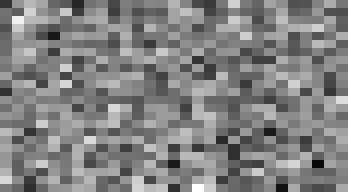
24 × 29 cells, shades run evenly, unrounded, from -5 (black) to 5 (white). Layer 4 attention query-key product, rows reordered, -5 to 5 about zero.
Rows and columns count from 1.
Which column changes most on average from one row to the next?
17
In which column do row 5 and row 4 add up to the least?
5
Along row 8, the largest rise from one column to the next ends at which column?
24
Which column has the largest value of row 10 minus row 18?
19
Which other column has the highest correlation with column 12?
8
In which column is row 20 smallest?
20
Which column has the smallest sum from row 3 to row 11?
22
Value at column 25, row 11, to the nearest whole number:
3
